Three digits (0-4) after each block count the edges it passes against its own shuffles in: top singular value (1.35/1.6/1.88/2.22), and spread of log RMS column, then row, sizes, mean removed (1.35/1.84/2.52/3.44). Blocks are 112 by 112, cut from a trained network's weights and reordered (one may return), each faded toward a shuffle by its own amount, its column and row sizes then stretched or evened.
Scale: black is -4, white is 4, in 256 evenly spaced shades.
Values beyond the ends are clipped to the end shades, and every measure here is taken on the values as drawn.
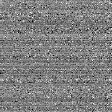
3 2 2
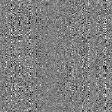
3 4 2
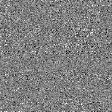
1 1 3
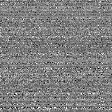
3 1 3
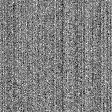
4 1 0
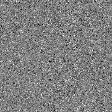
0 1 2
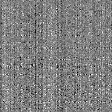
4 2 3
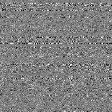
3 1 4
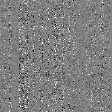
0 4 0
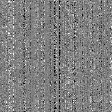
4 4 1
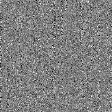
0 3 0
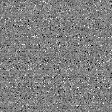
0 1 2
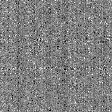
2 1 2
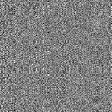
4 3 1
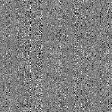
2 4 1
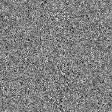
0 2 1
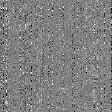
1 4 1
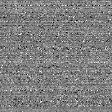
2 1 3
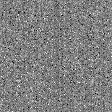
0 1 0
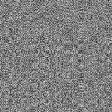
4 2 0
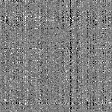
4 3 3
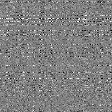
2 2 4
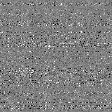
0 1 4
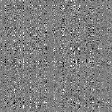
3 4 3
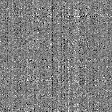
3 2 3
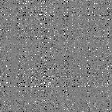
0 3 3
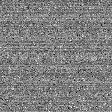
3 0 0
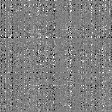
3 4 3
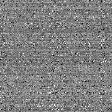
2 2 2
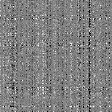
4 4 3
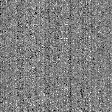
2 2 1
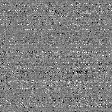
1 1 3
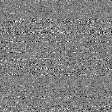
0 1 4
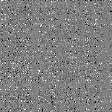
0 3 3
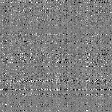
2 2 4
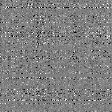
1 2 4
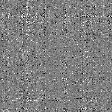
1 3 3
